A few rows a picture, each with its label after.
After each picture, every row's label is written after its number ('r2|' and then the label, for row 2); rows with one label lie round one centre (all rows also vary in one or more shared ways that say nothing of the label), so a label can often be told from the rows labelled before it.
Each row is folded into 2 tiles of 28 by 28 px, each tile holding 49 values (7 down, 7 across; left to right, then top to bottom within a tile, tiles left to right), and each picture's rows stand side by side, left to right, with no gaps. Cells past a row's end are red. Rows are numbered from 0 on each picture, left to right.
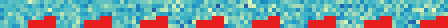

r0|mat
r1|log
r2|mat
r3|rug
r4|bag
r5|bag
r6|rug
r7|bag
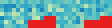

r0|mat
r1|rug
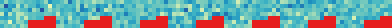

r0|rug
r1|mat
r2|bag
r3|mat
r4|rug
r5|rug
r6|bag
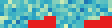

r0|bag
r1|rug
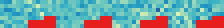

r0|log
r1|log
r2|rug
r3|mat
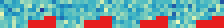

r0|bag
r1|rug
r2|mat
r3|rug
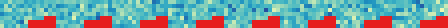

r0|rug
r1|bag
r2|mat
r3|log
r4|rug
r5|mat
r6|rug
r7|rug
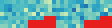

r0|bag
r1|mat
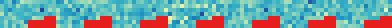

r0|mat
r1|bag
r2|log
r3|bag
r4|mat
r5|rug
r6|rug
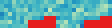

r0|rug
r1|bag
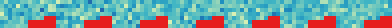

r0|log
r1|rug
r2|bag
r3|bag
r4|mat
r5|rug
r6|log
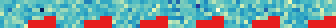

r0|mat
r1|log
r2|bag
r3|rug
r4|mat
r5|bag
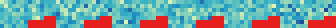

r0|mat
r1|mat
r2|bag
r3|rug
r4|bag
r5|rug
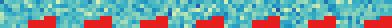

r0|bag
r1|log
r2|rug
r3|log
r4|mat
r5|log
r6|rug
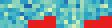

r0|log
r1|log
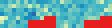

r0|bag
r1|rug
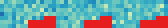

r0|rug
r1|log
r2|bag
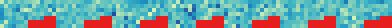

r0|mat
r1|log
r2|rug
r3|mat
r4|rug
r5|log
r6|log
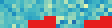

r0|bag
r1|bag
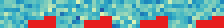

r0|bag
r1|rug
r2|log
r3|rug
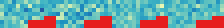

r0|mat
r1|log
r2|bag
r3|rug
